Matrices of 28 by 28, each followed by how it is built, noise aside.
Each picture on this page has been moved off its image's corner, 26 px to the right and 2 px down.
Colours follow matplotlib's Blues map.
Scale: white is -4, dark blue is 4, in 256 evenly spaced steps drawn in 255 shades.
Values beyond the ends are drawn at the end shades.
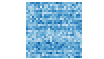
blocks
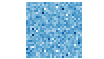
sparse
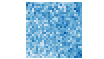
smooth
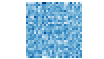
low rank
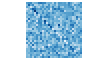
diagonal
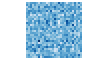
low rank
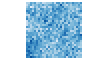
smooth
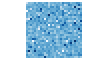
sparse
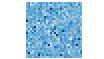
sparse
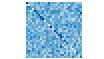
diagonal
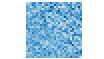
upper triangular
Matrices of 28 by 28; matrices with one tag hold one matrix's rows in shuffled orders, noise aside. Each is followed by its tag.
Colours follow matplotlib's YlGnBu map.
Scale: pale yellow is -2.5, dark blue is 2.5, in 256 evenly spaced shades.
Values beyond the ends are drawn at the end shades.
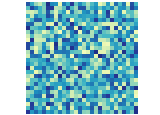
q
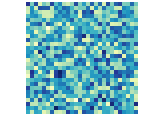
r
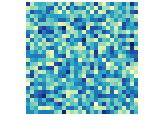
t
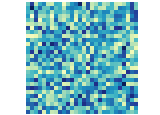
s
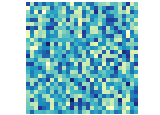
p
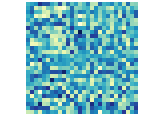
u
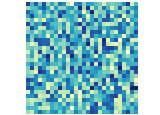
p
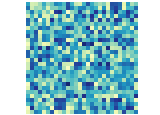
r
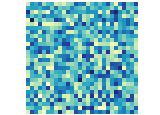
r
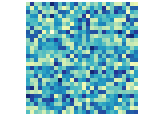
s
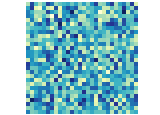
q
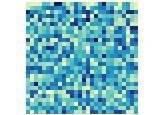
s
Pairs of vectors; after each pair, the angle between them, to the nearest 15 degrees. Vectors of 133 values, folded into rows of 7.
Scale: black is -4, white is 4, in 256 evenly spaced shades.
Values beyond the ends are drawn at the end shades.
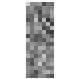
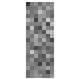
135 degrees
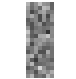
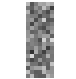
60 degrees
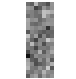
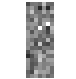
60 degrees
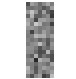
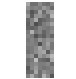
165 degrees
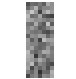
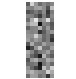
90 degrees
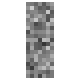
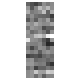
105 degrees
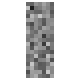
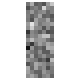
105 degrees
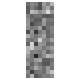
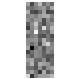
120 degrees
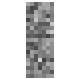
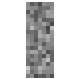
105 degrees
